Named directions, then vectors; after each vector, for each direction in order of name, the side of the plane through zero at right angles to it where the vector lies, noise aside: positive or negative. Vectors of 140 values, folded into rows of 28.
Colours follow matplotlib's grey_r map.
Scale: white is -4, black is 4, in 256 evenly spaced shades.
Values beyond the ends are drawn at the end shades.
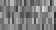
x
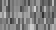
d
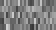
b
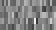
positive, negative, negative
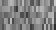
positive, negative, positive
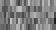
negative, negative, positive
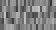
positive, positive, positive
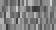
negative, negative, negative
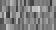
positive, positive, positive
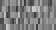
positive, positive, positive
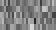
negative, positive, positive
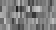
positive, positive, positive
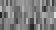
positive, negative, negative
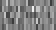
positive, positive, positive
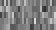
positive, negative, negative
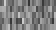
positive, positive, negative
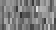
positive, negative, positive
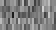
negative, negative, positive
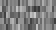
negative, negative, negative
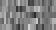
positive, positive, positive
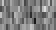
negative, positive, positive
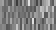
negative, negative, positive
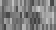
positive, negative, positive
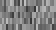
negative, negative, positive
